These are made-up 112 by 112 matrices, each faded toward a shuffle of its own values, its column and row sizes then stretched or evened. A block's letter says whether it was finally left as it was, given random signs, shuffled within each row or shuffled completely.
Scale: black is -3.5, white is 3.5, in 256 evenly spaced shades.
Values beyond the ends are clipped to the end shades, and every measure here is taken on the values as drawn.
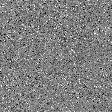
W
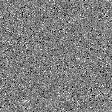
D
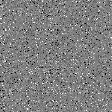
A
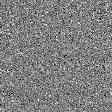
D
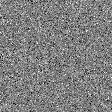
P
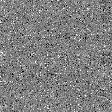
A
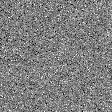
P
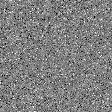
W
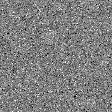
W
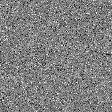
W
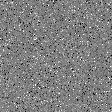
P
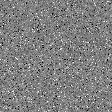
W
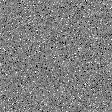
P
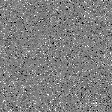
A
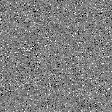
A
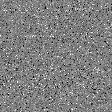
W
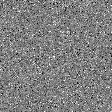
W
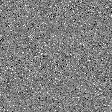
W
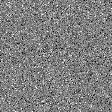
D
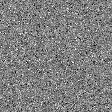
W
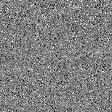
W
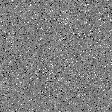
W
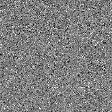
D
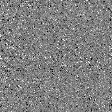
D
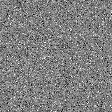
W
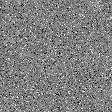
P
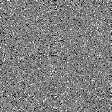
A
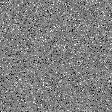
W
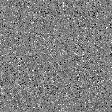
A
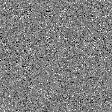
D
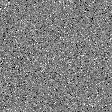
P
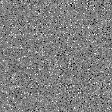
A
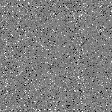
D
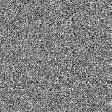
A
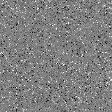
D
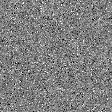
D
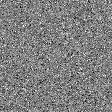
P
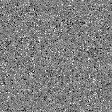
A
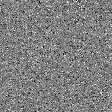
P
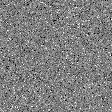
P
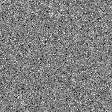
W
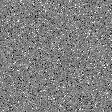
P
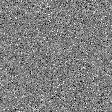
P
